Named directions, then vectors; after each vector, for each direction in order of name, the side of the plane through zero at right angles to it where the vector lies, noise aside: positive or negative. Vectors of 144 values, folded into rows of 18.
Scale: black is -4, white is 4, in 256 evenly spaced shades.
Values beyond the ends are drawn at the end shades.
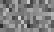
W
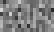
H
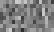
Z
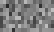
negative, positive, positive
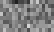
negative, negative, negative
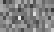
positive, positive, positive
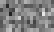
negative, positive, positive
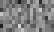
negative, positive, negative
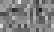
positive, negative, positive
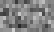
positive, negative, negative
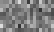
positive, negative, positive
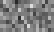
negative, negative, negative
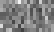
positive, negative, positive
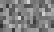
negative, positive, positive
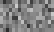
positive, positive, negative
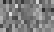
positive, positive, negative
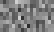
positive, positive, positive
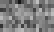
negative, positive, negative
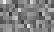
negative, negative, positive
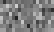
positive, positive, negative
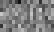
negative, positive, negative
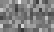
positive, negative, positive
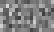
positive, negative, negative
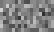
positive, negative, negative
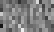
negative, positive, negative
